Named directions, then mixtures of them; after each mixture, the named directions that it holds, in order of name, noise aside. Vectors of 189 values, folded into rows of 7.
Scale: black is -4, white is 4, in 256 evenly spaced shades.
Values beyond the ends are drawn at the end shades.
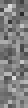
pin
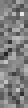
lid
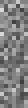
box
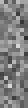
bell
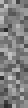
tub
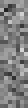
pin.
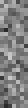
tub.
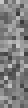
bell.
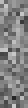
bell, lid, tub.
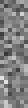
lid, tub.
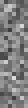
lid, pin, tub.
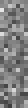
box, tub.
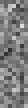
box, lid, pin.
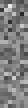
pin.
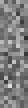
bell.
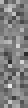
bell, pin.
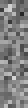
pin.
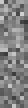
bell, lid, tub.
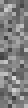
lid, pin, tub.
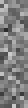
lid, tub.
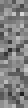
lid.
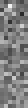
pin.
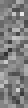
lid.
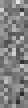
box, lid, pin.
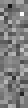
lid, pin.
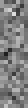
bell, lid, pin.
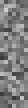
lid, pin, tub.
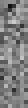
box, lid, pin.
